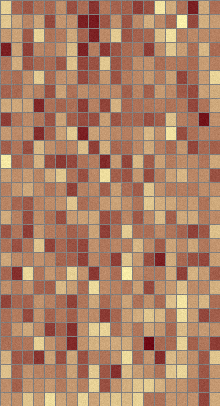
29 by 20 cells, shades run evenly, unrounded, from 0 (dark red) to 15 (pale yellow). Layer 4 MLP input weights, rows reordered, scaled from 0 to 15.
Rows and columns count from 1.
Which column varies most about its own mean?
9
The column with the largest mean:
16
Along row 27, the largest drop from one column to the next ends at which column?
10
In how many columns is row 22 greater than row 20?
9
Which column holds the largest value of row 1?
15
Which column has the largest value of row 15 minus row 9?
14
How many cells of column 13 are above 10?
5
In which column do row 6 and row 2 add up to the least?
8
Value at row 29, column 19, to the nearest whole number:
4
